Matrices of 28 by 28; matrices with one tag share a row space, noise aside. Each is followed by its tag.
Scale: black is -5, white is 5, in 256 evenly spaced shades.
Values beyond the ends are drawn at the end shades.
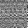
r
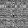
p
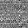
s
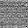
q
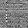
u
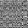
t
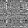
u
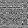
t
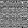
t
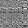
t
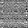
q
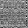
q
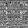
u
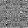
u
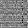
t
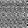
r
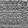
t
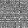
s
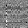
u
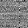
s
